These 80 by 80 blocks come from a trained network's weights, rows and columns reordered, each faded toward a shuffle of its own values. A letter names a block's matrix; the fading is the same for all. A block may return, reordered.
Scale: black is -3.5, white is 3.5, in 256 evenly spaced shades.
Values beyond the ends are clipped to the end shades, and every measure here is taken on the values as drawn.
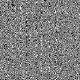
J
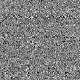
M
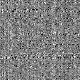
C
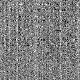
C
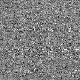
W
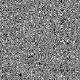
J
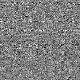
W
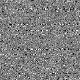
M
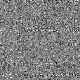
W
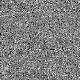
M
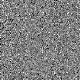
J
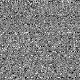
M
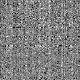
C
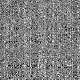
C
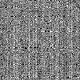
C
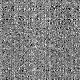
C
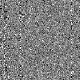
J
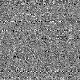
M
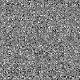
M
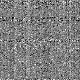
C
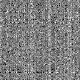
C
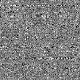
M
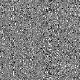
J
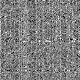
C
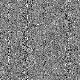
J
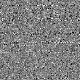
W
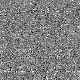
W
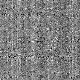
C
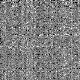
C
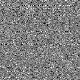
M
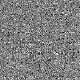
M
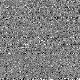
M
